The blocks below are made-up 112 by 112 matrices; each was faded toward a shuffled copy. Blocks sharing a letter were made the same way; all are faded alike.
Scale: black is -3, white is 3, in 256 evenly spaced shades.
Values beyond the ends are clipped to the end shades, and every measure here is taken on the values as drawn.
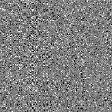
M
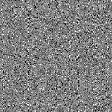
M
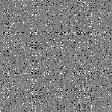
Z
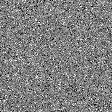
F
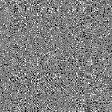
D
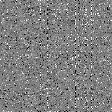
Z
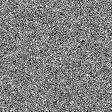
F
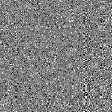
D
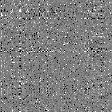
Z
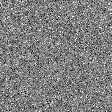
F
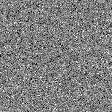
F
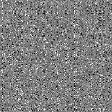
M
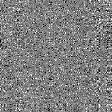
D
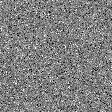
F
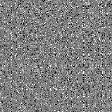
M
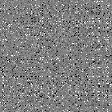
Z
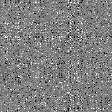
Z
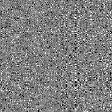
D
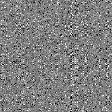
M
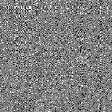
D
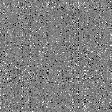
Z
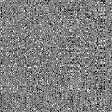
M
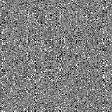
M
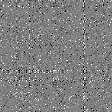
Z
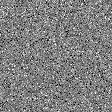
F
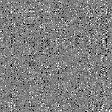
Z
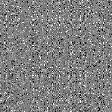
M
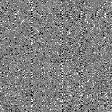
D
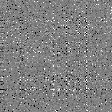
Z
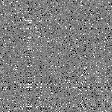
Z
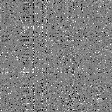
Z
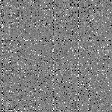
Z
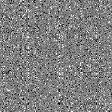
M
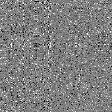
Z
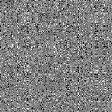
D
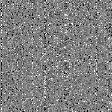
M
